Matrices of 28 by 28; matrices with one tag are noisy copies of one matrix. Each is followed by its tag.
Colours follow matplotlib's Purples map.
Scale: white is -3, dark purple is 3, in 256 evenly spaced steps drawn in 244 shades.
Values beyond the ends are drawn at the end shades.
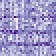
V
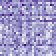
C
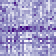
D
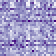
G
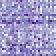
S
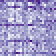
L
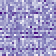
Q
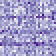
V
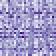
Q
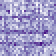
V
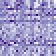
G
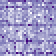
L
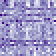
G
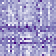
D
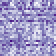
G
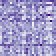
C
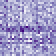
D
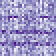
V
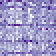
L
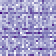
Q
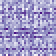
Q
